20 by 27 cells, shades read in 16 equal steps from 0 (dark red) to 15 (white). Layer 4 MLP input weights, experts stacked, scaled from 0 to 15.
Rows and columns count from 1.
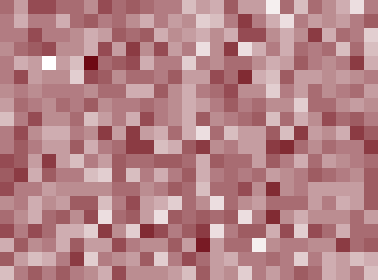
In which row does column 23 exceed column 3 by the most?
9
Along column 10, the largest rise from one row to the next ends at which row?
17
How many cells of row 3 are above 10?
1
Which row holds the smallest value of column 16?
6
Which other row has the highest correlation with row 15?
11
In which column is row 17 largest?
16
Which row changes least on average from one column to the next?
8
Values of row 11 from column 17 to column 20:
7 9 9 3
